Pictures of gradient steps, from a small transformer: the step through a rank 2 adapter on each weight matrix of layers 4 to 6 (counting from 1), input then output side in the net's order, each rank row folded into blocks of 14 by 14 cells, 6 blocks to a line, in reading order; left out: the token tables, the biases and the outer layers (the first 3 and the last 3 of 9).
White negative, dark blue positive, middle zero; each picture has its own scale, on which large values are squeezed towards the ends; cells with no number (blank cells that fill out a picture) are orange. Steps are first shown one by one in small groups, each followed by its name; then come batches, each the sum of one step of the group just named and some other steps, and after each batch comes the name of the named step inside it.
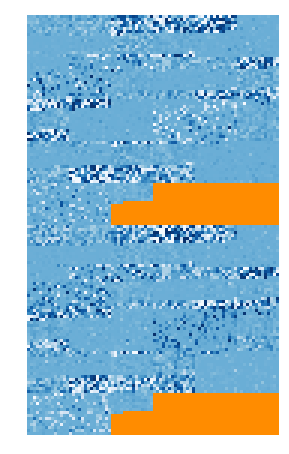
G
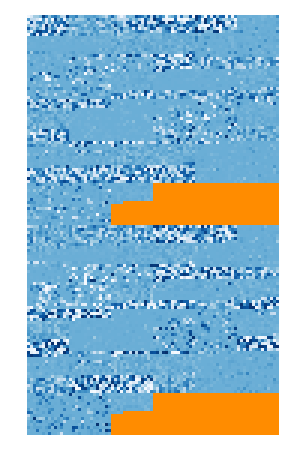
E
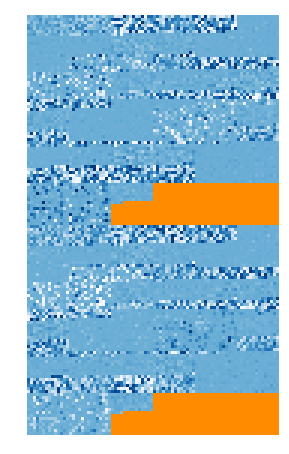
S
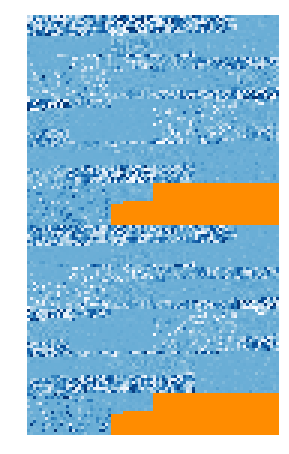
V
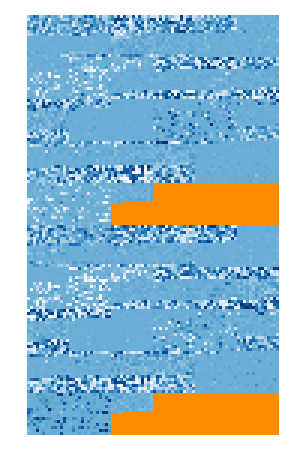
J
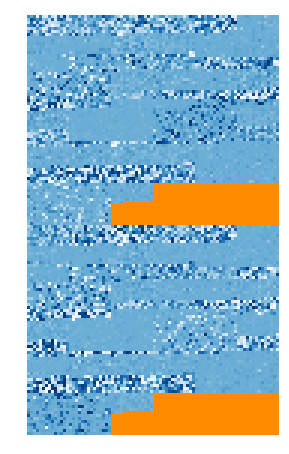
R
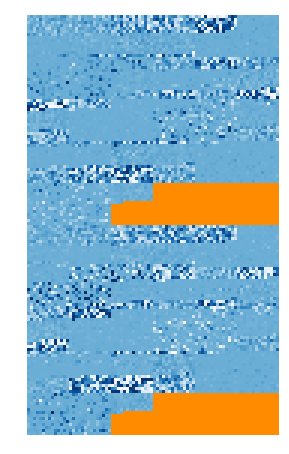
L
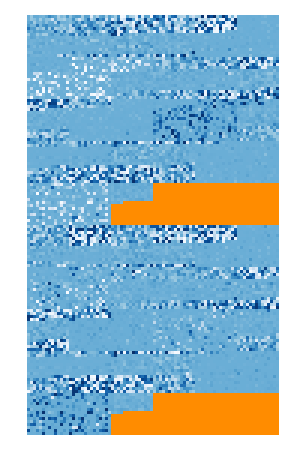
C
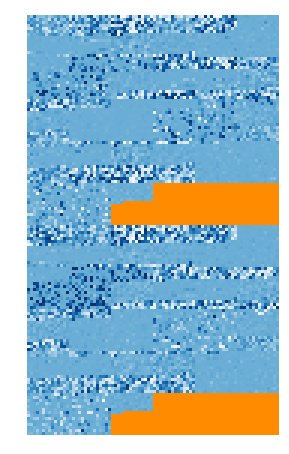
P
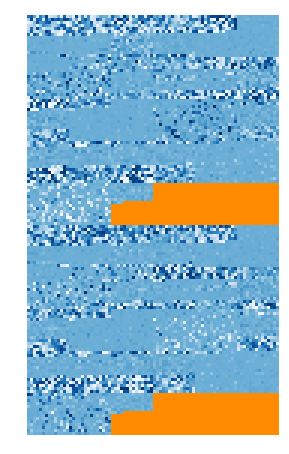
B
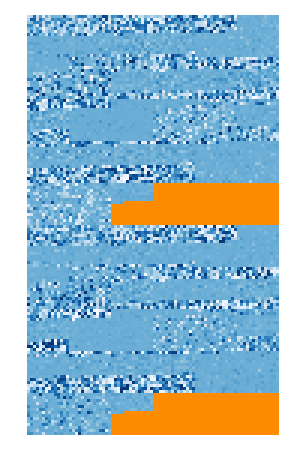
R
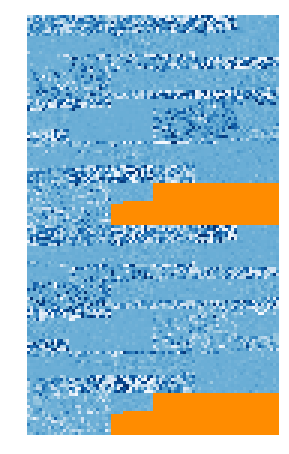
P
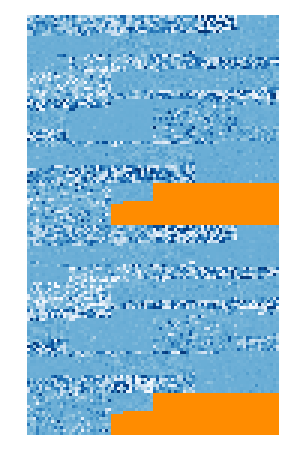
S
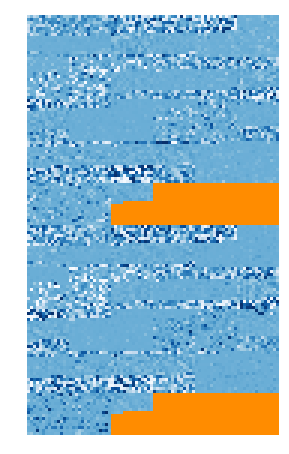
J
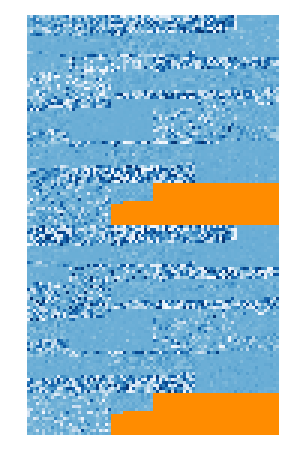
P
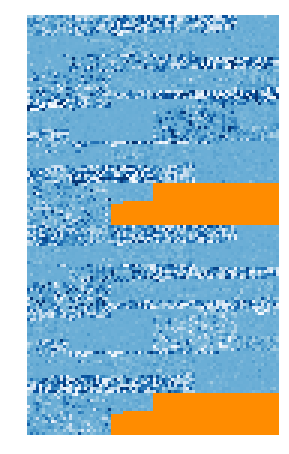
P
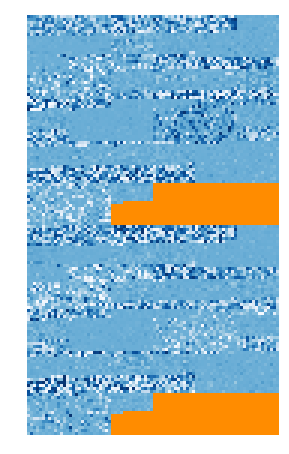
B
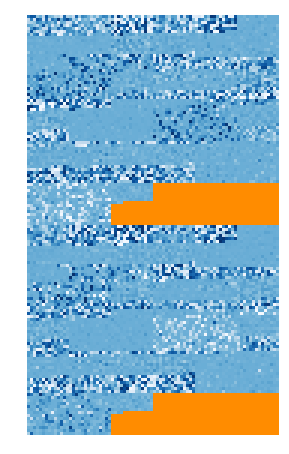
B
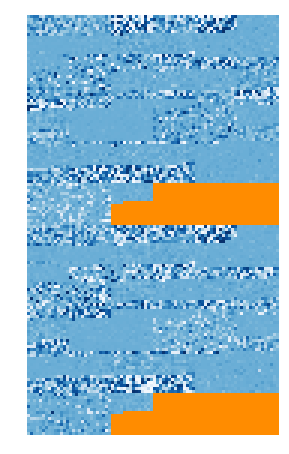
L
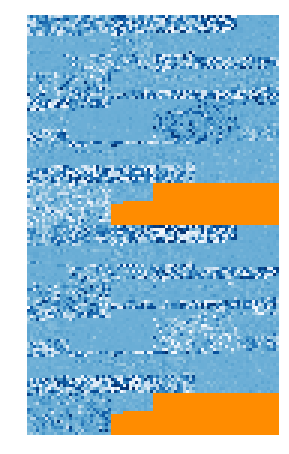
B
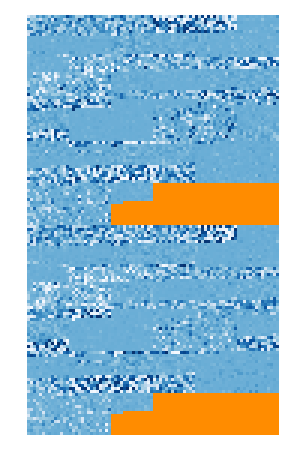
E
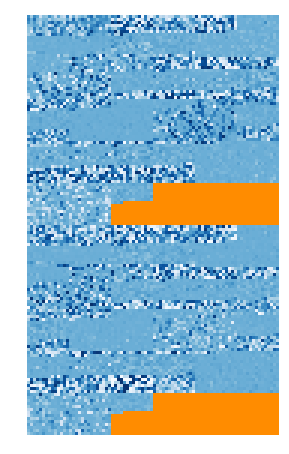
P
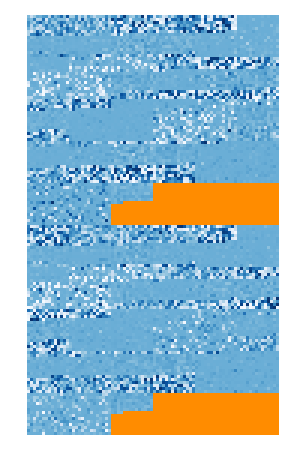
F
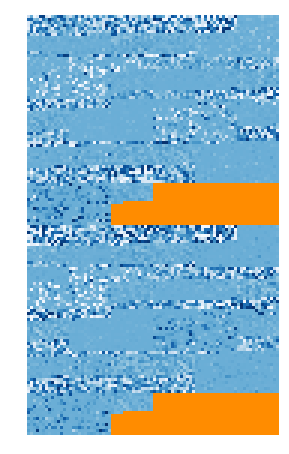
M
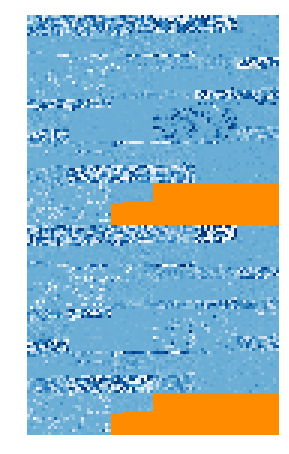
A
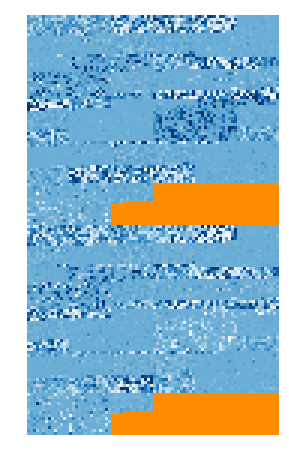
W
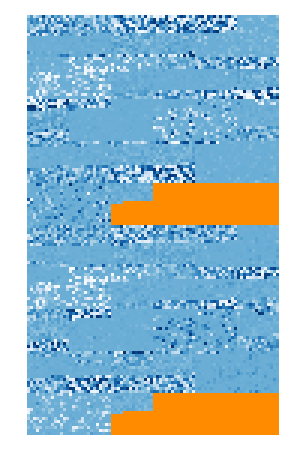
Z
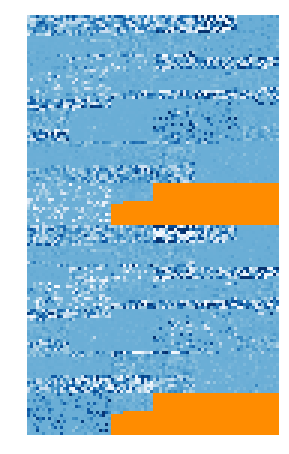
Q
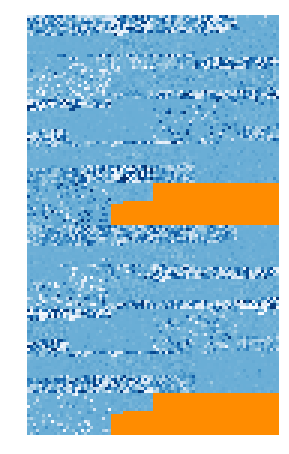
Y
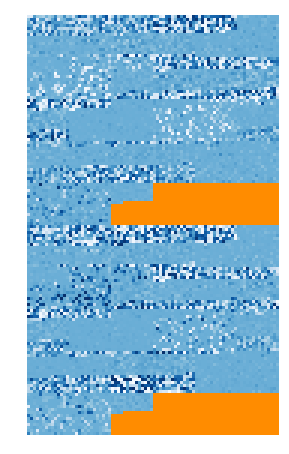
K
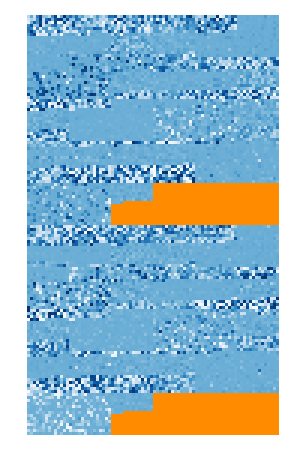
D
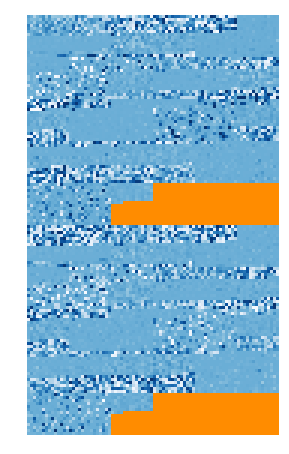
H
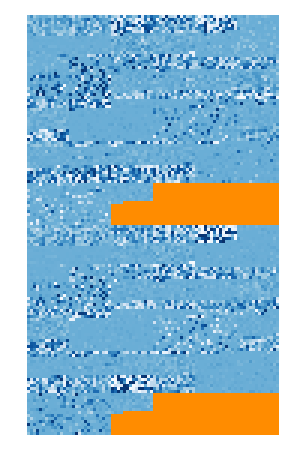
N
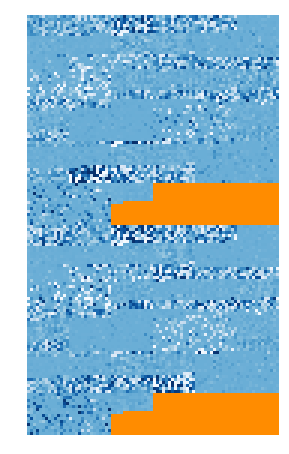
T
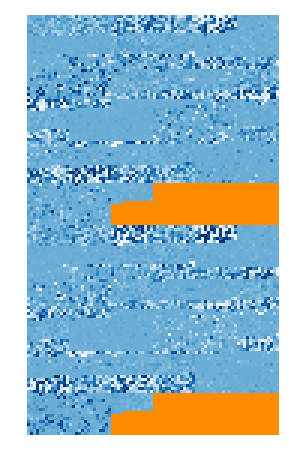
N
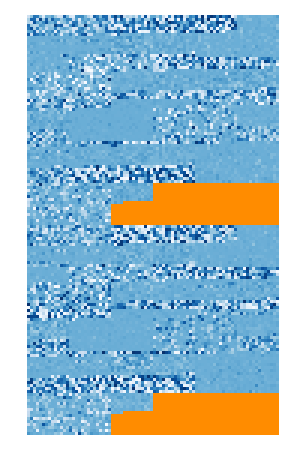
K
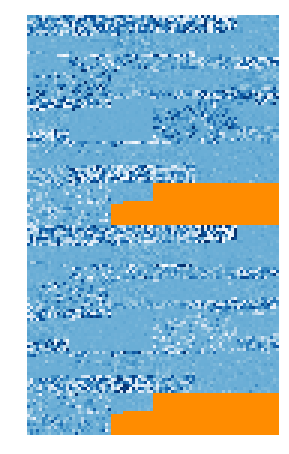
A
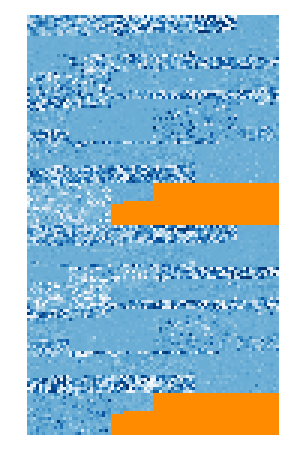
Q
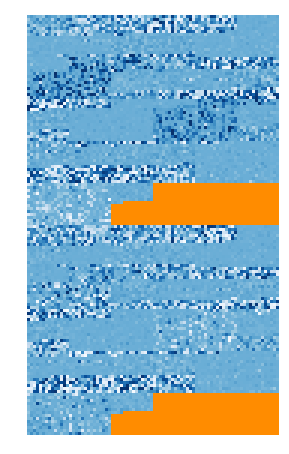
W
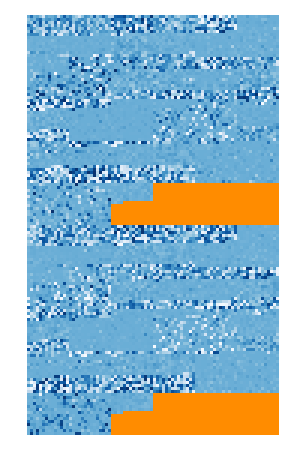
T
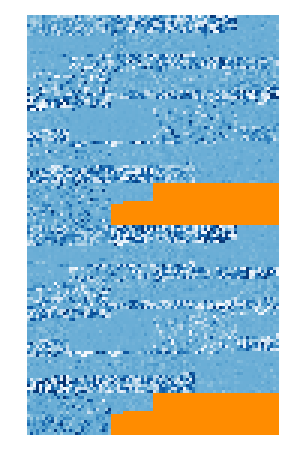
H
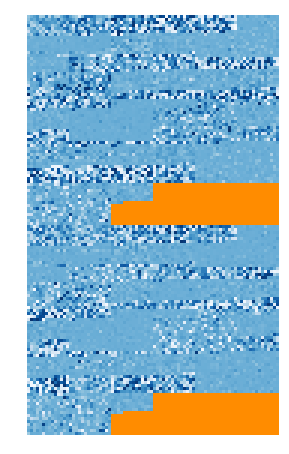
F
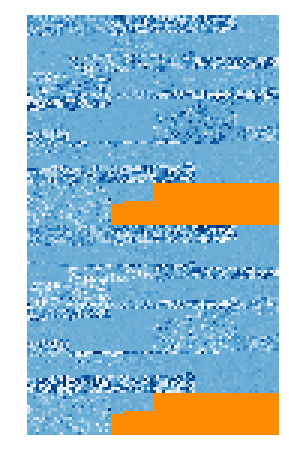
Z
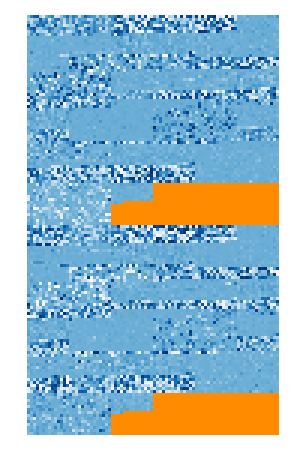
Q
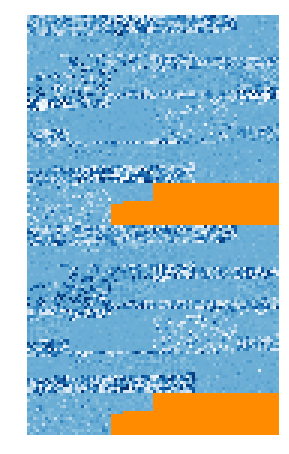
K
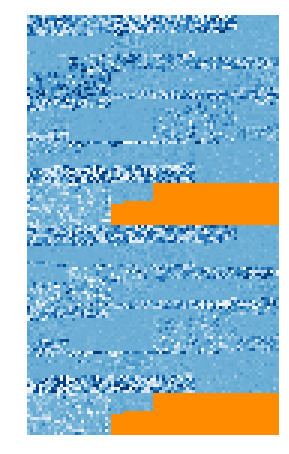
D
